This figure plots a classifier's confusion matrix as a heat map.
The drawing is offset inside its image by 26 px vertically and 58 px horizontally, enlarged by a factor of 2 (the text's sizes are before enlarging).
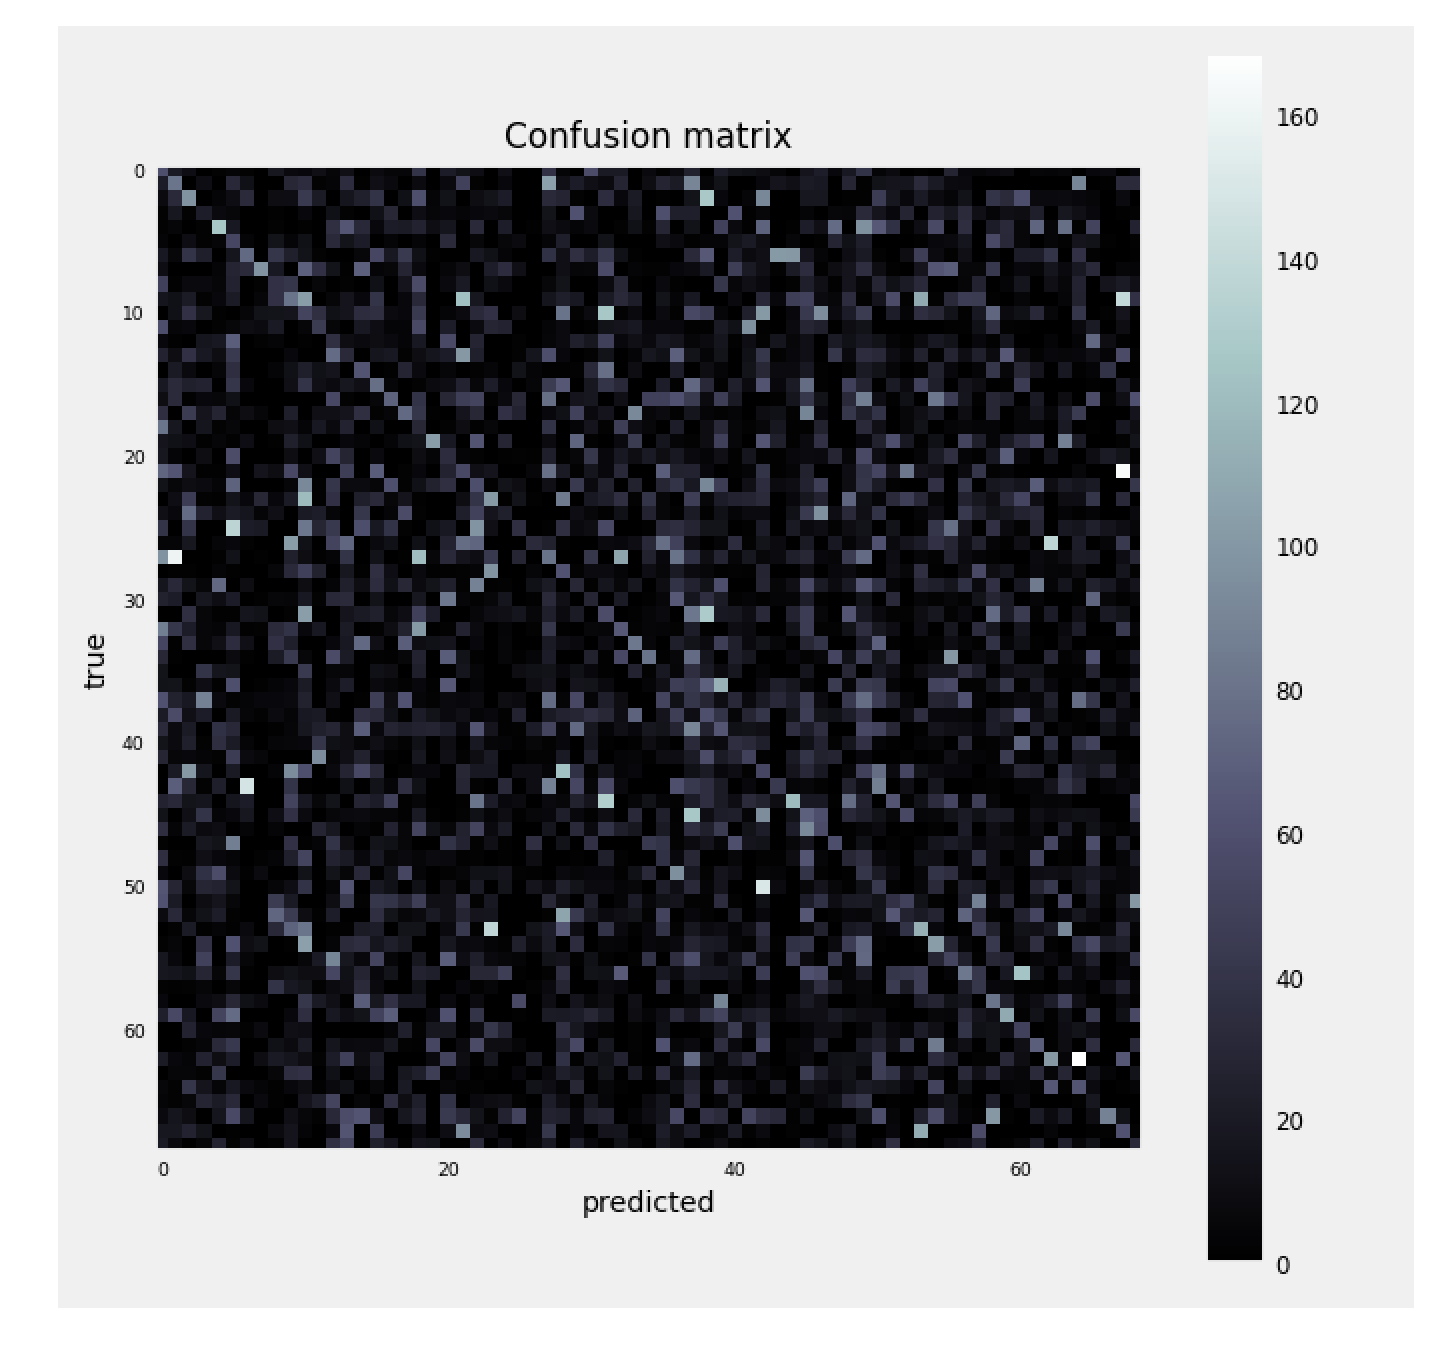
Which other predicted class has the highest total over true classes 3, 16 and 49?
36
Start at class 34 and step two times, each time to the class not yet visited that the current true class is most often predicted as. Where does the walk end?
12
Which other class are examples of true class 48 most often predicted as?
45
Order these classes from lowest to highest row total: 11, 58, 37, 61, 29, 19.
11, 58, 61, 19, 29, 37
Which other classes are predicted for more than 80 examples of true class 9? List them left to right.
10, 21, 53, 67
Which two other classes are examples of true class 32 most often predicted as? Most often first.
18, 0
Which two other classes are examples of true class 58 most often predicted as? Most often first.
39, 14
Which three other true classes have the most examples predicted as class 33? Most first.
17, 38, 19
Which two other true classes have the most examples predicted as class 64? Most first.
62, 1
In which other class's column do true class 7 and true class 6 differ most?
43
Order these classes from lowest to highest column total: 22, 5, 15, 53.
53, 15, 22, 5
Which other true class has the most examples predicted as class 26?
47
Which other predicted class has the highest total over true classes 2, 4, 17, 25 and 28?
42
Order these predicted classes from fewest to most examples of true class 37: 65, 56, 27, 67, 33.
33, 67, 65, 56, 27
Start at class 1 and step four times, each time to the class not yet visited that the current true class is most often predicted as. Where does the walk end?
30
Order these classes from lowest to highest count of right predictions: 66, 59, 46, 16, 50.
50, 46, 16, 66, 59
